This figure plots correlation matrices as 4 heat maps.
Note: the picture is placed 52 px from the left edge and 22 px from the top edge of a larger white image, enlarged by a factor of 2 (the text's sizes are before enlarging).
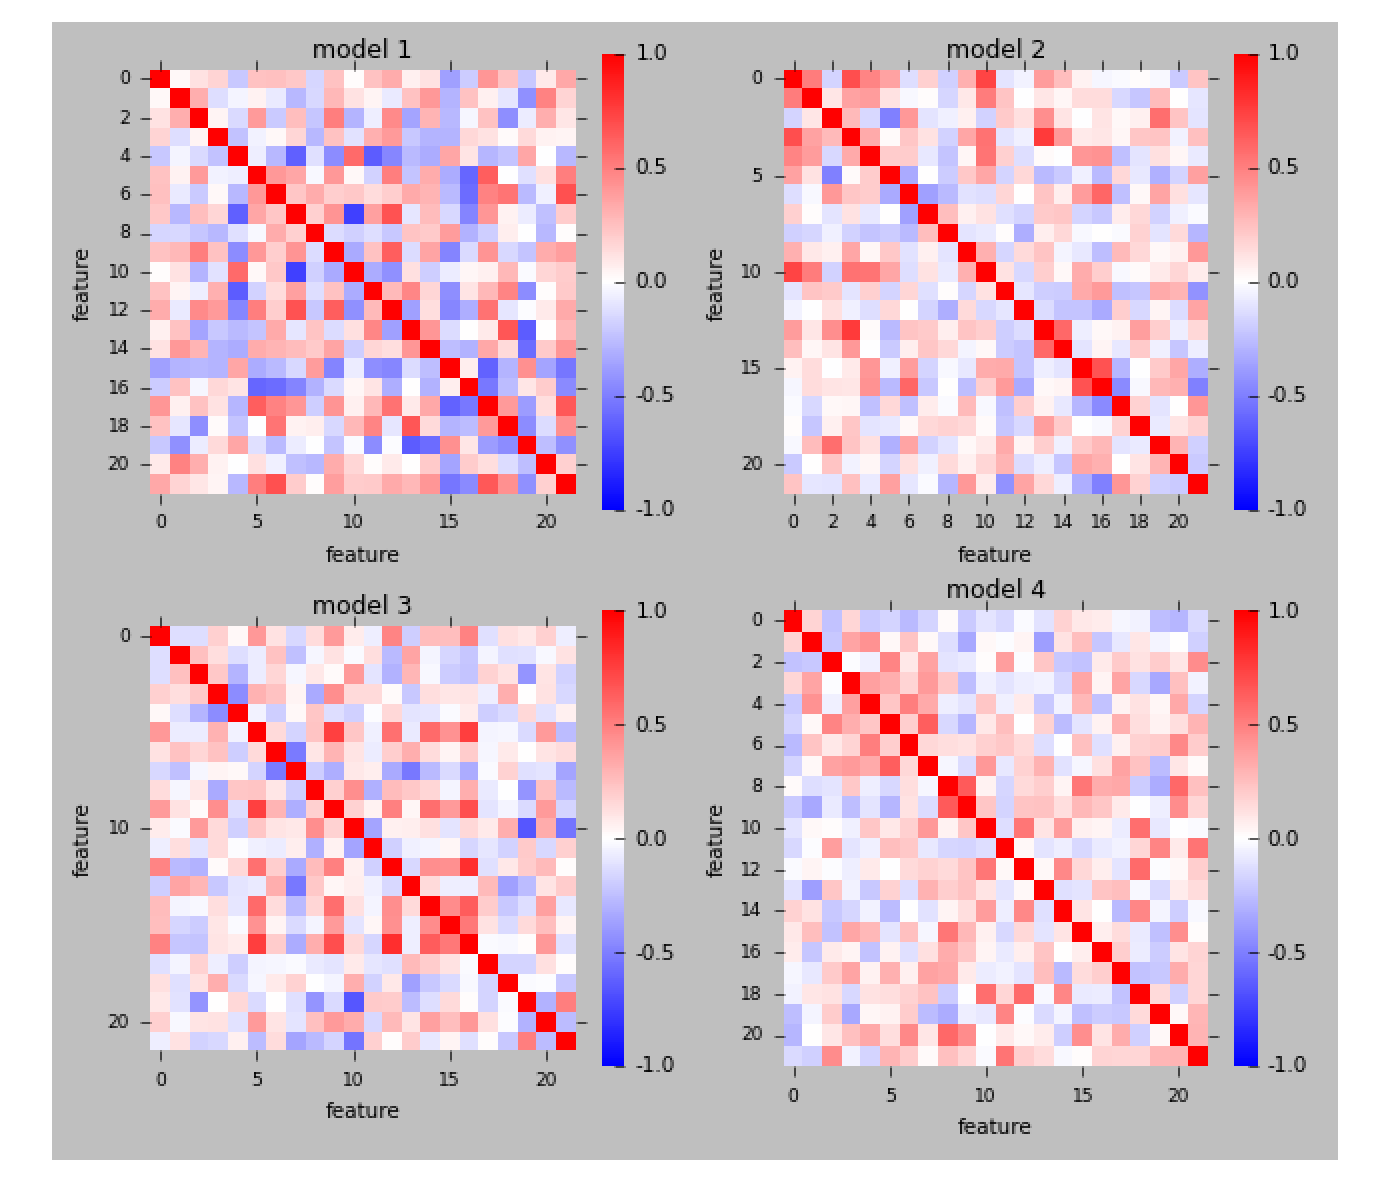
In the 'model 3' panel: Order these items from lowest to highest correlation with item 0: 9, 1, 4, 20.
1, 4, 20, 9
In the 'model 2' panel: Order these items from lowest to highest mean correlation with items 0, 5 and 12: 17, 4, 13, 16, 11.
16, 11, 13, 17, 4
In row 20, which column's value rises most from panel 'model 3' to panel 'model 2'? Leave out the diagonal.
19
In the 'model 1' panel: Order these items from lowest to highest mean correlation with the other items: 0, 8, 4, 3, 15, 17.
15, 4, 8, 3, 0, 17
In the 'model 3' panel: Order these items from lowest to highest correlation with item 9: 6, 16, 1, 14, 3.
1, 6, 3, 14, 16
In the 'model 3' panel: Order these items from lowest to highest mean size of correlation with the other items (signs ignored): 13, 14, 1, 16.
1, 13, 14, 16
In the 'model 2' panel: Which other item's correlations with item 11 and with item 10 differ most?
0
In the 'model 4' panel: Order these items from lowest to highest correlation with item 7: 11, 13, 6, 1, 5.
11, 1, 6, 13, 5
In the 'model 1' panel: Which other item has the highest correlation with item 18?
13
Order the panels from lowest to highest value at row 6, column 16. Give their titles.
model 1, model 4, model 3, model 2
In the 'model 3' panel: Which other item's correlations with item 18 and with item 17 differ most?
13
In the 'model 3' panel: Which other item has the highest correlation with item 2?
10
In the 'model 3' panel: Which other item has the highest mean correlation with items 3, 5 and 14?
9
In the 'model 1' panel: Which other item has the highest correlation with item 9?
12
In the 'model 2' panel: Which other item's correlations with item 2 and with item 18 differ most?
19
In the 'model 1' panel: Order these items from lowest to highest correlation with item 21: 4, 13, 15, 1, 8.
15, 4, 8, 1, 13
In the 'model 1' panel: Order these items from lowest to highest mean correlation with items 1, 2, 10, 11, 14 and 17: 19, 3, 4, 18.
19, 4, 3, 18
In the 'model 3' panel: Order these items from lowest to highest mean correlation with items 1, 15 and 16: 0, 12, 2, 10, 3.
2, 10, 3, 0, 12
